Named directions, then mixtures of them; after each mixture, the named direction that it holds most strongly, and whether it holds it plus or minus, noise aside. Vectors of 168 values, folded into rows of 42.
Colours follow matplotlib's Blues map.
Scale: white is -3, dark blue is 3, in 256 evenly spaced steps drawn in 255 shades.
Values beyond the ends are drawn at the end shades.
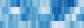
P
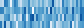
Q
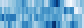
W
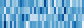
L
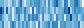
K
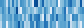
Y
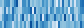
K, minus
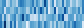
L, plus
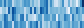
K, minus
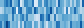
Y, minus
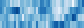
P, minus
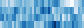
W, plus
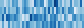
L, minus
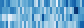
W, minus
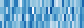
Q, plus
